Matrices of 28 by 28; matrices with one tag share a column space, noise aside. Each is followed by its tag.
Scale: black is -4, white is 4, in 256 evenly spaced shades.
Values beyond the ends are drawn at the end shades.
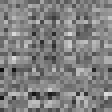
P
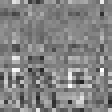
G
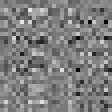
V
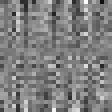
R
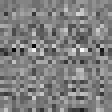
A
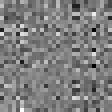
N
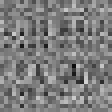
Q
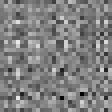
P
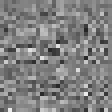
A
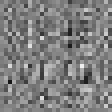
Q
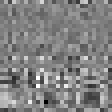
G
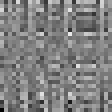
R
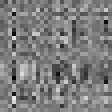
Q
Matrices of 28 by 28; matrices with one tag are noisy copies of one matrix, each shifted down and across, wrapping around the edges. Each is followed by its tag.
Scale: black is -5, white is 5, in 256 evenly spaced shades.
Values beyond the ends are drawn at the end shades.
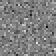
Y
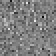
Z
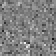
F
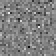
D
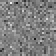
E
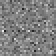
D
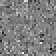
F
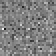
D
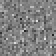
Z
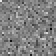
Y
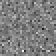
D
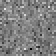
E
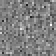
Z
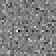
D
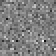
D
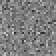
D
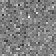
Y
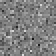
Y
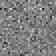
D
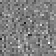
Z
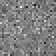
E
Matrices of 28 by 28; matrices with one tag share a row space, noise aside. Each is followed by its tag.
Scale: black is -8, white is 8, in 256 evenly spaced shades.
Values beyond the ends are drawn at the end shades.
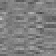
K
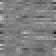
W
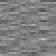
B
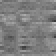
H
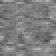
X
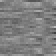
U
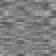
X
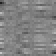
W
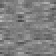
X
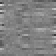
W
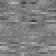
B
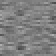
X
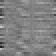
W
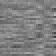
U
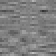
B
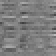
H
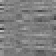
W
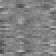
X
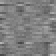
X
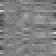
W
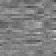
U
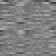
X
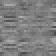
H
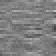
U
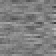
U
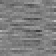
U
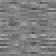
B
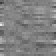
W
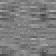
B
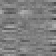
H
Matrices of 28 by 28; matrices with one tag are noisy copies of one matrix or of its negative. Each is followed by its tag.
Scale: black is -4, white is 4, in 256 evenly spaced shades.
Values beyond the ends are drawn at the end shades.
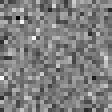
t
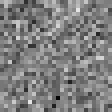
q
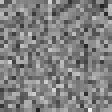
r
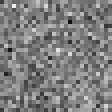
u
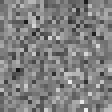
q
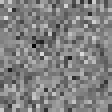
t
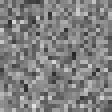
q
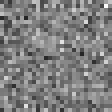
t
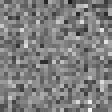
r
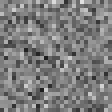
t
